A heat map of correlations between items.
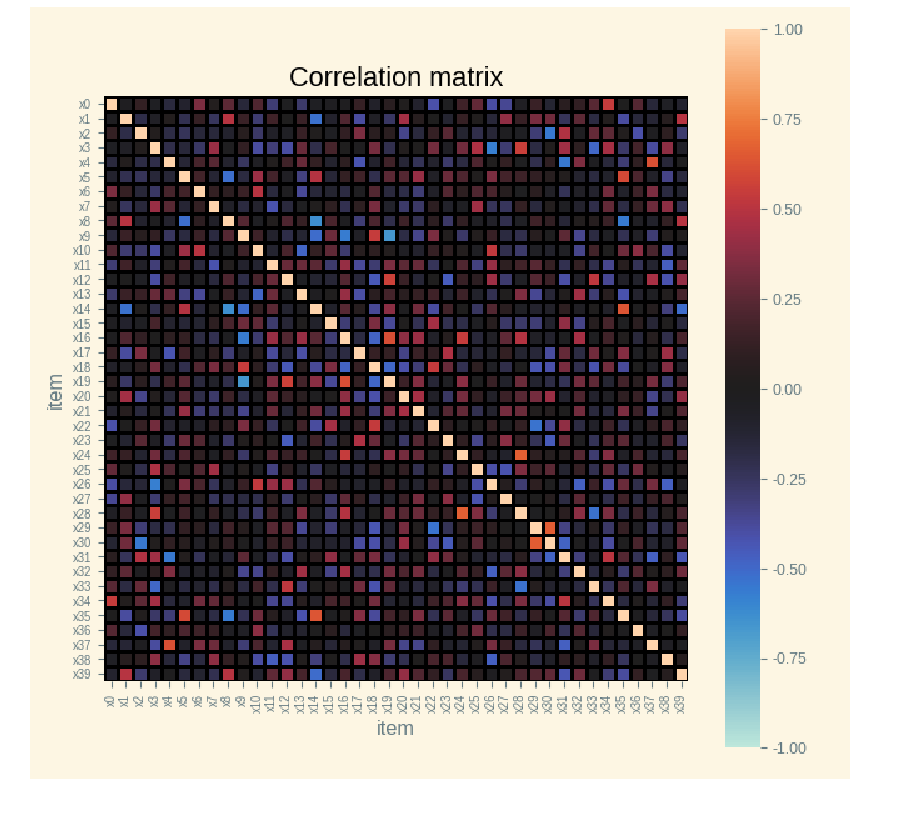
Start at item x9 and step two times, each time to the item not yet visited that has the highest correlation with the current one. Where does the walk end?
x22
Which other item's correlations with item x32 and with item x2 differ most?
x31
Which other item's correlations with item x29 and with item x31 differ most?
x30
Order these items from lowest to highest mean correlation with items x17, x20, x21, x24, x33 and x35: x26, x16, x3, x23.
x3, x26, x23, x16
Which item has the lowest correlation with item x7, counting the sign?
x11
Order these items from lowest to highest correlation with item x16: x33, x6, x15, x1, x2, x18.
x18, x15, x6, x33, x2, x1
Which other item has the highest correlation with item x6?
x10
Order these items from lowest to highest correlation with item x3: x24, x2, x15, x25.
x2, x15, x24, x25
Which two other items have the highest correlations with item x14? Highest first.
x35, x5
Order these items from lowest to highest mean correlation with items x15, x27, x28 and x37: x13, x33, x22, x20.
x33, x20, x13, x22
